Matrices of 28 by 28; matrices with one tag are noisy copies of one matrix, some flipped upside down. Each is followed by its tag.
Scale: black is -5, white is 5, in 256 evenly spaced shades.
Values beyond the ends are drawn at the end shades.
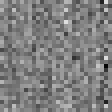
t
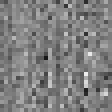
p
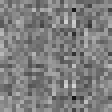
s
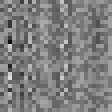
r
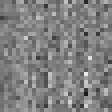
p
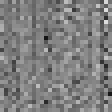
t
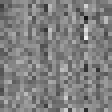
p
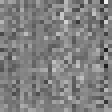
t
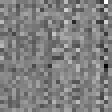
t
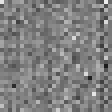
t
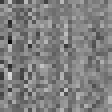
r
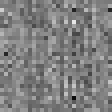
s
